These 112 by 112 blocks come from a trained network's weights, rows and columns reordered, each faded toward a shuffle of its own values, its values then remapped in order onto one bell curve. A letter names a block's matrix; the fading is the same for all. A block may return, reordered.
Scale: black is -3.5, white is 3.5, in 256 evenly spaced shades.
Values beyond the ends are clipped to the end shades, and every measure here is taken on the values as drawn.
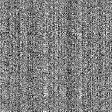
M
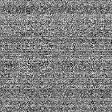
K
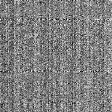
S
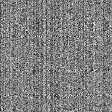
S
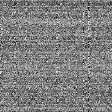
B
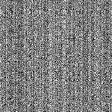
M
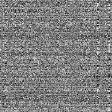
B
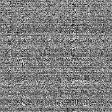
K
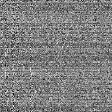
B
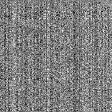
M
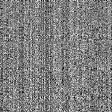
M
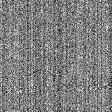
M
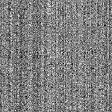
S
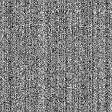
M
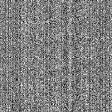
M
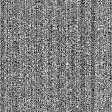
M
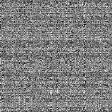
B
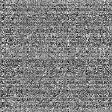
K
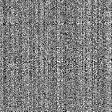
S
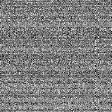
B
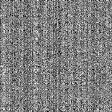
M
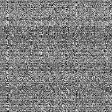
B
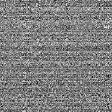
B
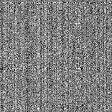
S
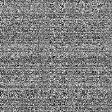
K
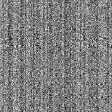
S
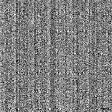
M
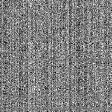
S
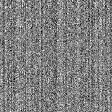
M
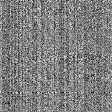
S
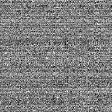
K
